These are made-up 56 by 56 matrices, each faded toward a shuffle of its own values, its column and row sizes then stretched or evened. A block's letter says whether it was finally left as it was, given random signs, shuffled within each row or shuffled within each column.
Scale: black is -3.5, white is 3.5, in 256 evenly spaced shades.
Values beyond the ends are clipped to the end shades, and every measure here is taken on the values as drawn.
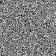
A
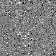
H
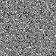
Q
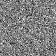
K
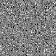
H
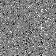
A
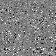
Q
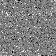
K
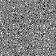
H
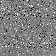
K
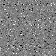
K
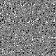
H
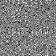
H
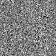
A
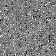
A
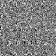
H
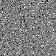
A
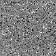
Q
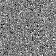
A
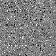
H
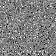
K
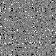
H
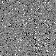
Q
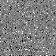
H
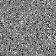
Q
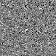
Q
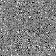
H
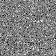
K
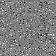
H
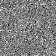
K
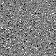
H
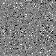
Q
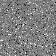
K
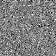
K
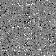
H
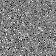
K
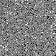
A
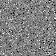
A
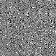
H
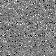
K
